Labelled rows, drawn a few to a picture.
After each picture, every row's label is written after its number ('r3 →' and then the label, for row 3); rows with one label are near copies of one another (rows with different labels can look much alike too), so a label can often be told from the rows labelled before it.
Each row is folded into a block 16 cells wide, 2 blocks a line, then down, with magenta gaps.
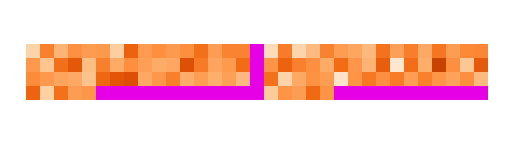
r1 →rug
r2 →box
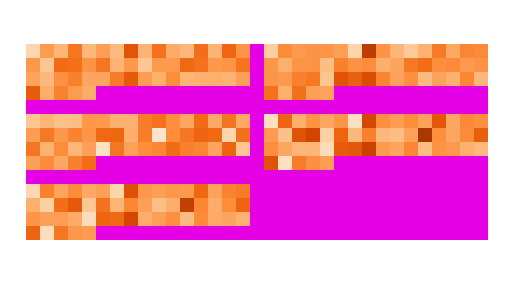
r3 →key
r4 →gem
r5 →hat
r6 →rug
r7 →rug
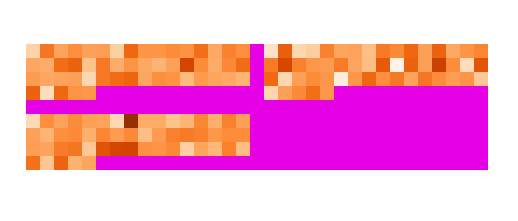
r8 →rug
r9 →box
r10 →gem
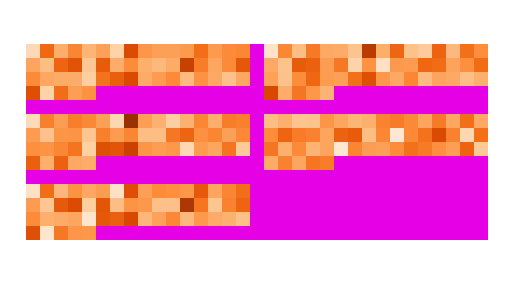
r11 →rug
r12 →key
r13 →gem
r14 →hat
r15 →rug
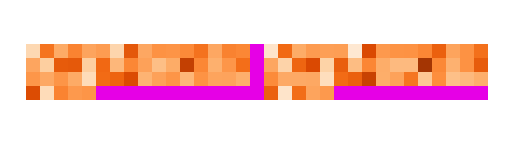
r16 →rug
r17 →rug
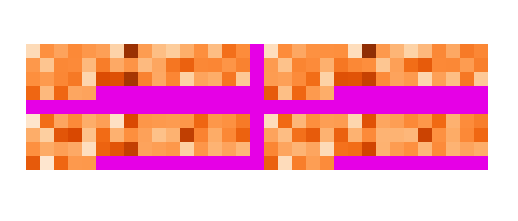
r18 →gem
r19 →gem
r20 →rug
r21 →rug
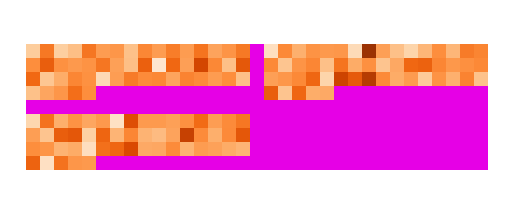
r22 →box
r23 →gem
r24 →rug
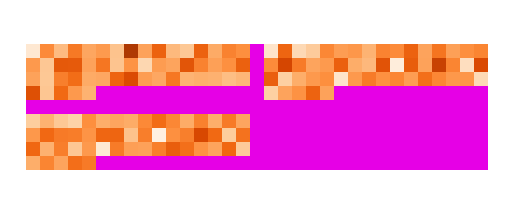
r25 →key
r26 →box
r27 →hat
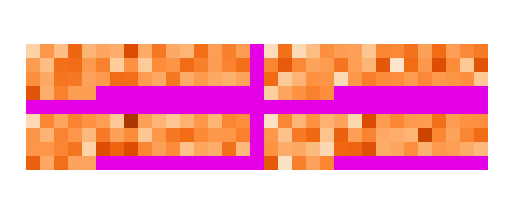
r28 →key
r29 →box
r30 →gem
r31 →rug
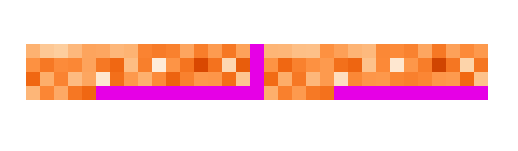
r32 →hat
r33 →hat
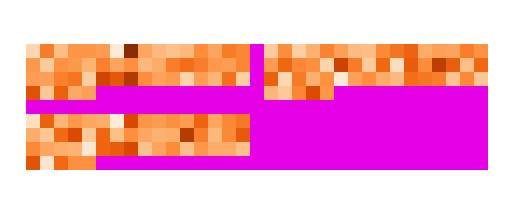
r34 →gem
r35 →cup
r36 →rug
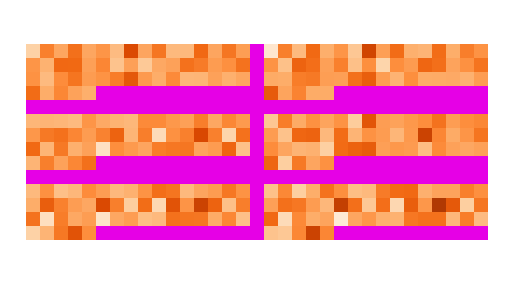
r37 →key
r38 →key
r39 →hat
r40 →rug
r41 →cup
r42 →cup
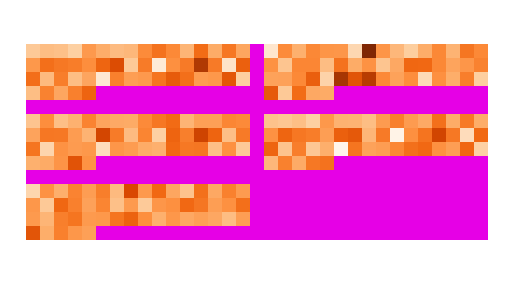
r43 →hat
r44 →gem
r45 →cup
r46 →hat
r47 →key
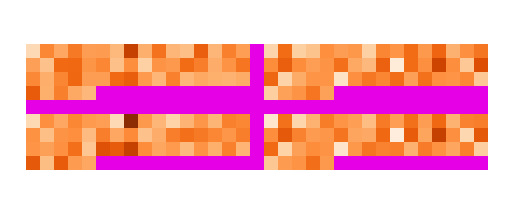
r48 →key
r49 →box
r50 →gem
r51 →box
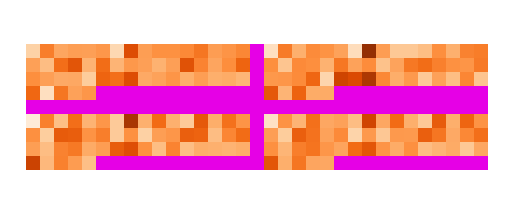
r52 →rug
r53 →gem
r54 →key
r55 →key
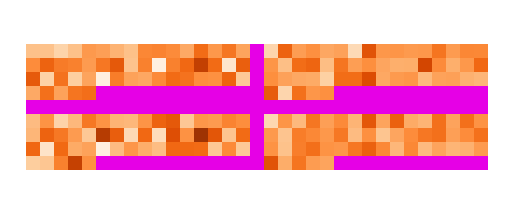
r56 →hat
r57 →rug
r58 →cup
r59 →key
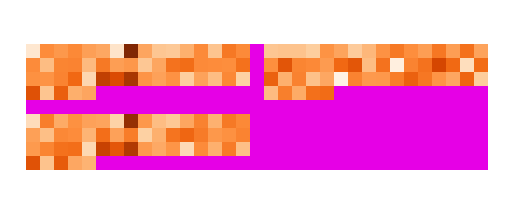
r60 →gem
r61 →hat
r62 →gem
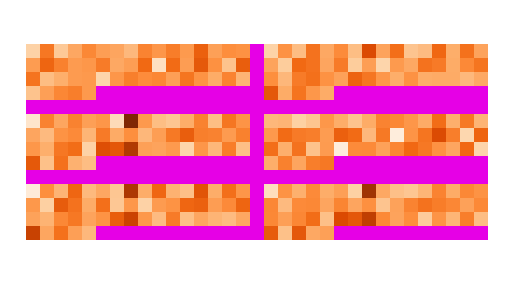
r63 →box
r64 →key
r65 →gem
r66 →hat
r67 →key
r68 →gem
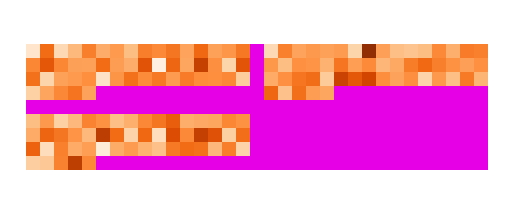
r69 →box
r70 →gem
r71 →cup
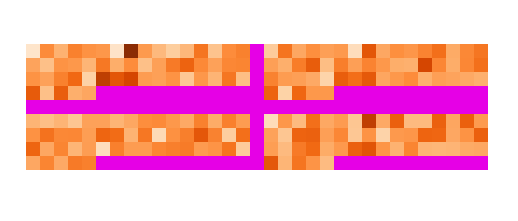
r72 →gem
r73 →rug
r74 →hat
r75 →key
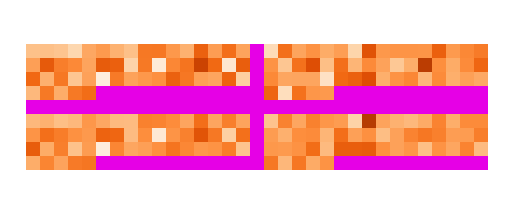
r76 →hat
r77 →rug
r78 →hat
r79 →gem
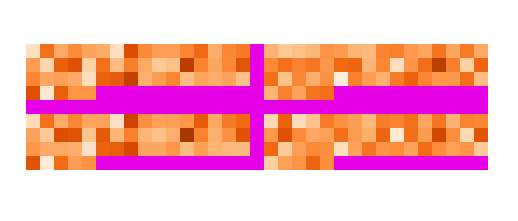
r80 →rug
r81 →hat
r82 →rug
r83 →box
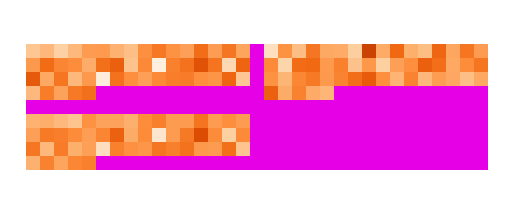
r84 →hat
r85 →key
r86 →hat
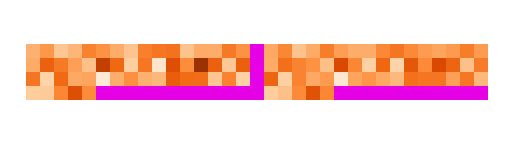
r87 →cup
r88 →cup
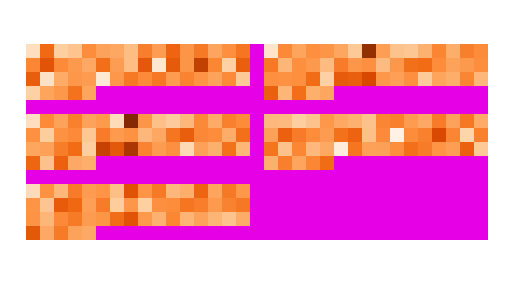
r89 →box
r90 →gem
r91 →gem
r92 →hat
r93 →key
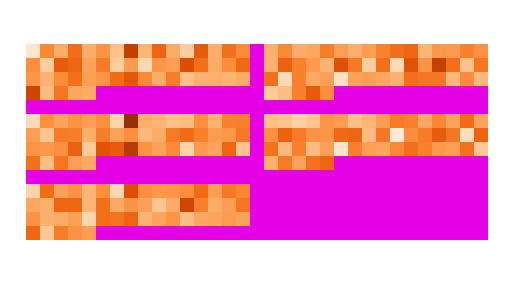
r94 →key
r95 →cup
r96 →gem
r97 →hat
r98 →rug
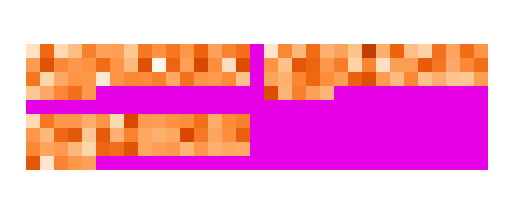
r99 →box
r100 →key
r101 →rug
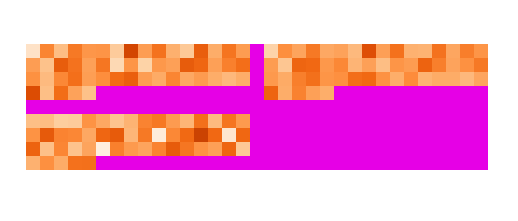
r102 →key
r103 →key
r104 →hat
